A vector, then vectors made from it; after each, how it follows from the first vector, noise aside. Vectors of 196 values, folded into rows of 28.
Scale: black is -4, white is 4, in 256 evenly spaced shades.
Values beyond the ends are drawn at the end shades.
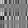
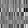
reversed.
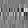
reversed, negated, partly zeroed.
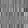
reversed, shrunk.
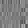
wrapped around, negated, shrunk.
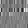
reversed, negated, partly zeroed.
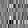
wrapped around.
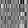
wrapped around.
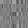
wrapped around, negated, shrunk.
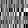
reversed, negated, scaled up.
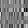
reversed.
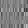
reversed, shrunk.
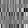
reversed.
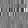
reversed, negated, partly zeroed.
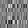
wrapped around.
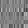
reversed, shrunk.
